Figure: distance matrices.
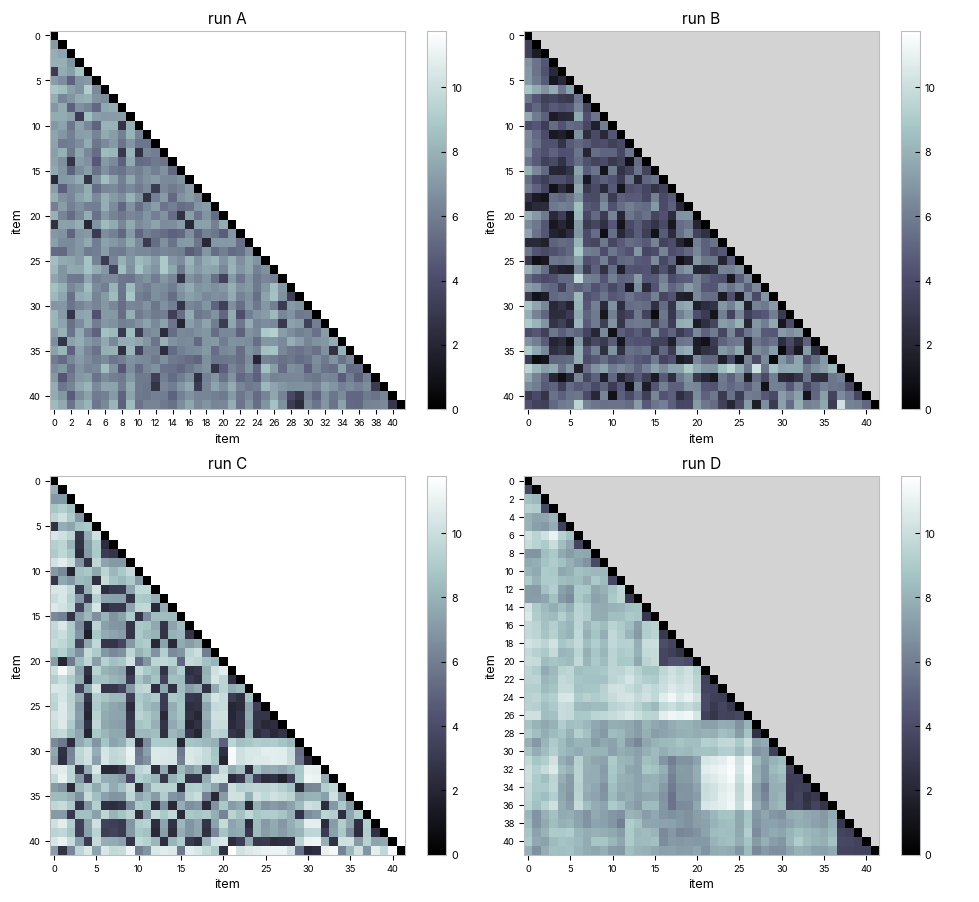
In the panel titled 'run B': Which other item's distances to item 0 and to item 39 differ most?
28
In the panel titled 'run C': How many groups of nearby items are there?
6
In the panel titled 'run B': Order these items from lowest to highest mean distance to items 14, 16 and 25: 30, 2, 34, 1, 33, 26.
2, 1, 33, 34, 26, 30
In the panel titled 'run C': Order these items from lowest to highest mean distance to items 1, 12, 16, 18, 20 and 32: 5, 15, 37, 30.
15, 30, 37, 5
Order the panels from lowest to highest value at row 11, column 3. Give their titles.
run B, run A, run C, run D
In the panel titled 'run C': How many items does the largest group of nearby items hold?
14
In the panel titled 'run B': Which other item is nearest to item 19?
23
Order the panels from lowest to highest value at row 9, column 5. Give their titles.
run B, run A, run D, run C
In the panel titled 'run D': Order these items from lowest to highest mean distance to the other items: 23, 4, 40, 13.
40, 13, 4, 23
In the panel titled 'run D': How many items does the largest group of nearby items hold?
6
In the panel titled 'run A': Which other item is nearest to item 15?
32
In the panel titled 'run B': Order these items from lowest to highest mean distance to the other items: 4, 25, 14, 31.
4, 14, 31, 25
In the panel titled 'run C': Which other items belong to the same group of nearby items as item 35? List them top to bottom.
19
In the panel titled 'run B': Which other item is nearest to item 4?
38
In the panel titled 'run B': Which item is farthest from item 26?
0
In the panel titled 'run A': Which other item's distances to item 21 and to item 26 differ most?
4
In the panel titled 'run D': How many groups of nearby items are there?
14
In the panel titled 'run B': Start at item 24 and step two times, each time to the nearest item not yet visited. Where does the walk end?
41
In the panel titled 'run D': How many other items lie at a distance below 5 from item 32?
5
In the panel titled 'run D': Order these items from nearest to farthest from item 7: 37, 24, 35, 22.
37, 35, 22, 24
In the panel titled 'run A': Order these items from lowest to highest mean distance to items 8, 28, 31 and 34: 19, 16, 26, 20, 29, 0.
29, 20, 19, 16, 0, 26
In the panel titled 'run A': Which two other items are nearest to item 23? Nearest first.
18, 11
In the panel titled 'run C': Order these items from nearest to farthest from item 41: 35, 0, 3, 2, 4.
2, 0, 35, 3, 4
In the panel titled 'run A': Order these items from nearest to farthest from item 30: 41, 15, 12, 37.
15, 37, 12, 41
